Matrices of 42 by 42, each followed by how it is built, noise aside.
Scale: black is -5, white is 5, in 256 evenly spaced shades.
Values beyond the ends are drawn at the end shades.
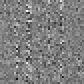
uneven columns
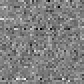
uneven rows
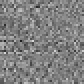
low rank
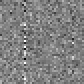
uneven columns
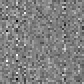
uneven columns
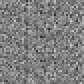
repeating rows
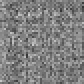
blocks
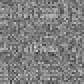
blocks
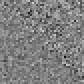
upper triangular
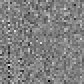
uneven columns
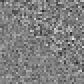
upper triangular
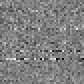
uneven rows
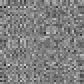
low rank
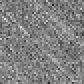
Toeplitz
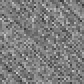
Toeplitz
